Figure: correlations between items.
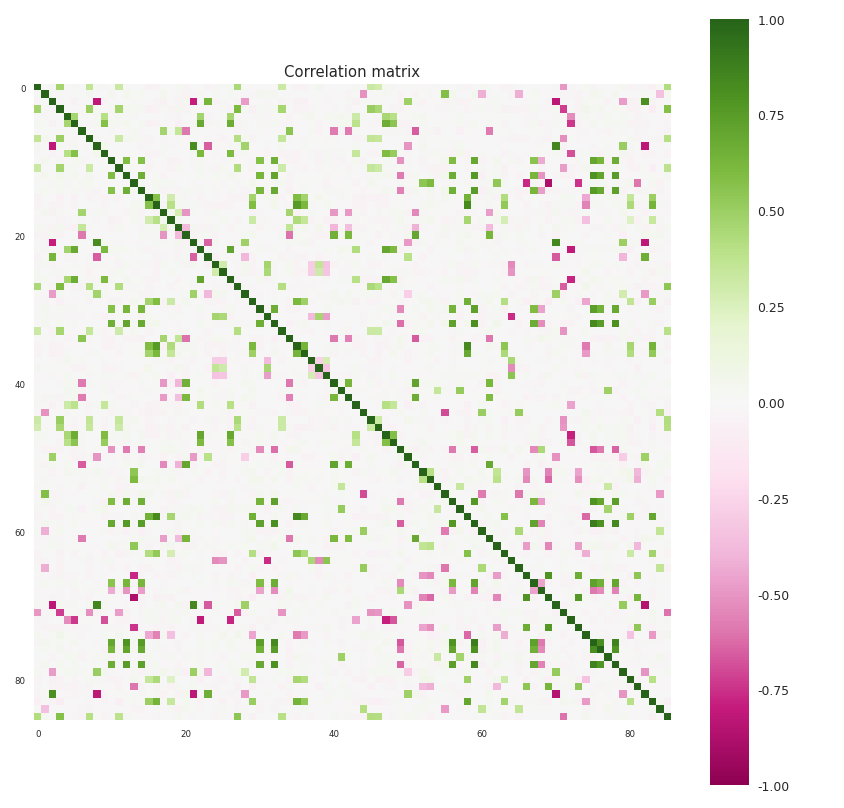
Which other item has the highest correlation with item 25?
31
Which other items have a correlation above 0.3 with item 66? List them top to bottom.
69, 73, 81
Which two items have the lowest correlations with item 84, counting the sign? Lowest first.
55, 1
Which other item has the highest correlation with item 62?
13
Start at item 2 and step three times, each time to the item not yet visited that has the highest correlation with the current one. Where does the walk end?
50
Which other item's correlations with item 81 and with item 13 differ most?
69
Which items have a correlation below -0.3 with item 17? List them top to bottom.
20, 40, 42, 51, 61
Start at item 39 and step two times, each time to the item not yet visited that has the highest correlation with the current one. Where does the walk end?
37
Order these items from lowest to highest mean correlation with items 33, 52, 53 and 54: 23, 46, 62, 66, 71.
66, 71, 23, 46, 62
